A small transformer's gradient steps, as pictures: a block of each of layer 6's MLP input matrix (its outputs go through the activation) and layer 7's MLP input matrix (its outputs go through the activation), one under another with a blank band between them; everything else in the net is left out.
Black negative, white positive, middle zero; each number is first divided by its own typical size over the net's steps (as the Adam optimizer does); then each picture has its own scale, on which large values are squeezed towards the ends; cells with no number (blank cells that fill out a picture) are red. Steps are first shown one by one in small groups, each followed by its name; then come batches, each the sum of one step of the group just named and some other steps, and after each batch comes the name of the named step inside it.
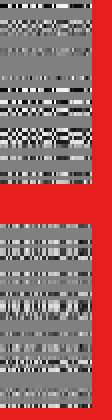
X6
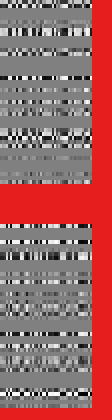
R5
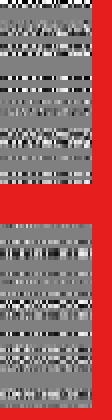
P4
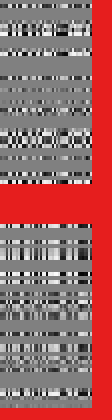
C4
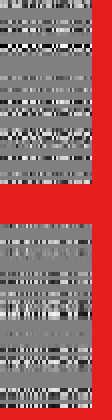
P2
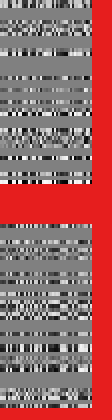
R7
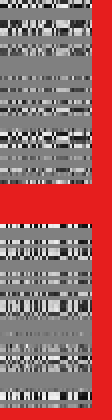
X6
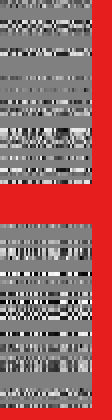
C4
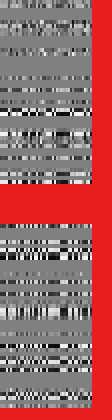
R7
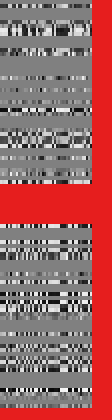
C4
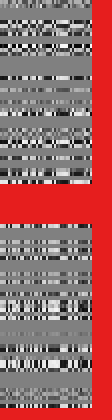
P2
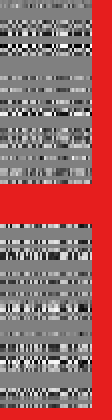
P2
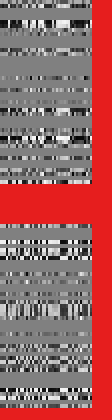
R7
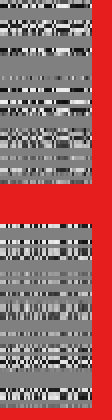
X6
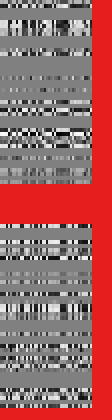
X6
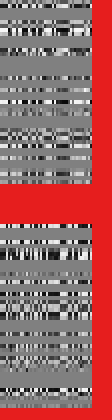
R5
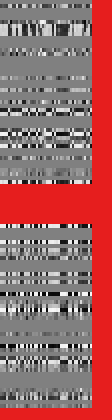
C4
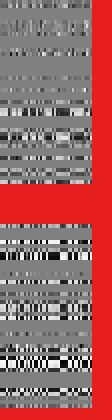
R5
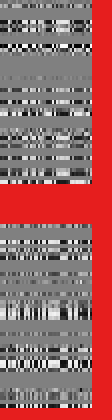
P2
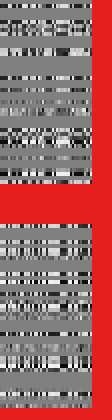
C4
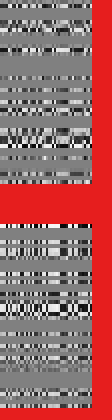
C4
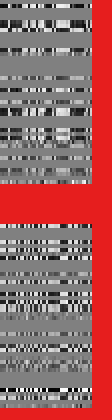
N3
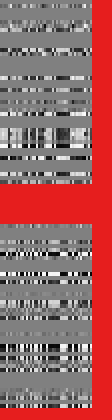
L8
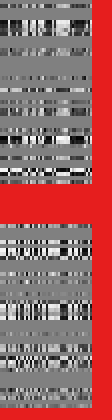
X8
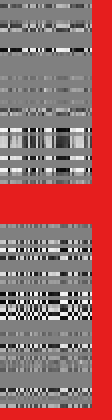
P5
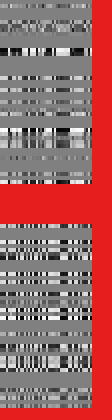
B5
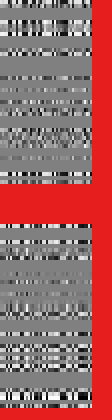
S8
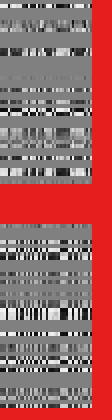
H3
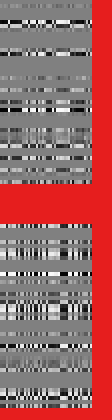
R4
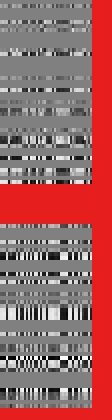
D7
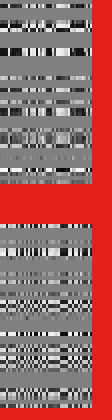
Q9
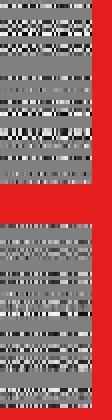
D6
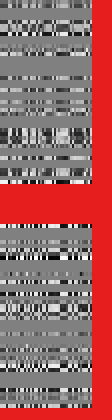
D7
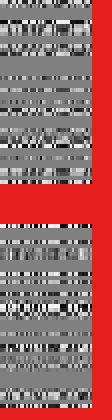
R4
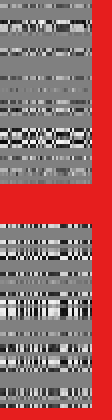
H3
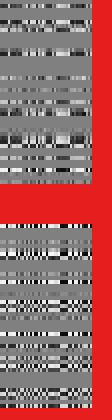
Q9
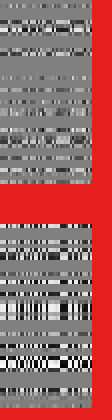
D7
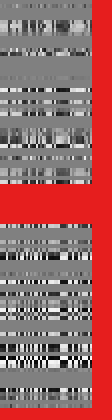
D7
